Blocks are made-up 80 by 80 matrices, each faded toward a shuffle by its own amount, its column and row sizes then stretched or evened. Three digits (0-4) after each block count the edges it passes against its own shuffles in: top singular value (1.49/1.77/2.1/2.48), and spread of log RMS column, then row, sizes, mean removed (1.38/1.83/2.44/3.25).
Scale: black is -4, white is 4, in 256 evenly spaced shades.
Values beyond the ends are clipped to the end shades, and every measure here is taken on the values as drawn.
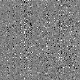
0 3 2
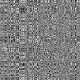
4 3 1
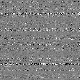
0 0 4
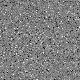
0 0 1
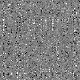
2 2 1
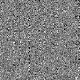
1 3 0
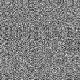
3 0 1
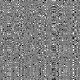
4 3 1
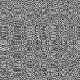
4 0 2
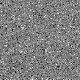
1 0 1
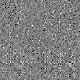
2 2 1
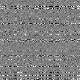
4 0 4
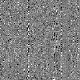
3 3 0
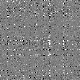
2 2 3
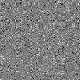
3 1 0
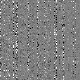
0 4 0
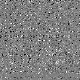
1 2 3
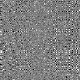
4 3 3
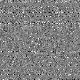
2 0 3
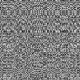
4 0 3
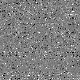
1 0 2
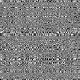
4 0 4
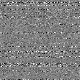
2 0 4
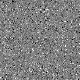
0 1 1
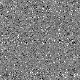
0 1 2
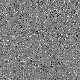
1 0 1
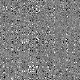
2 3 2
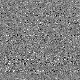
0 0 3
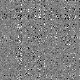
0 3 2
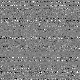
1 0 4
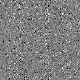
0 2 1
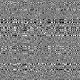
4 0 4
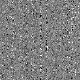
1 3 0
